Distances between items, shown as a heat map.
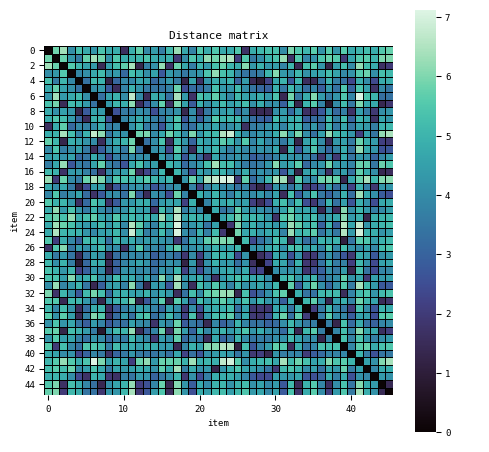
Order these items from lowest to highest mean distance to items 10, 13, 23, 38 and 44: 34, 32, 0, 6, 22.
6, 0, 34, 22, 32
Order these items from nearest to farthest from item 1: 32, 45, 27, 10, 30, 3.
32, 27, 3, 10, 30, 45
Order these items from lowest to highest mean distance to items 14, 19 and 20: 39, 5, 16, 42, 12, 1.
5, 16, 12, 42, 39, 1
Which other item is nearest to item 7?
37
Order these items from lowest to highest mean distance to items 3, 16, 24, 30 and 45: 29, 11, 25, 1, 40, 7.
7, 40, 29, 25, 1, 11
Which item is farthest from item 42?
17
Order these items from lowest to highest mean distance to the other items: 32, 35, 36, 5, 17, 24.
36, 5, 35, 32, 24, 17
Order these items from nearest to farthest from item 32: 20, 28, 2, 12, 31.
28, 20, 12, 2, 31
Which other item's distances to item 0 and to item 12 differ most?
2
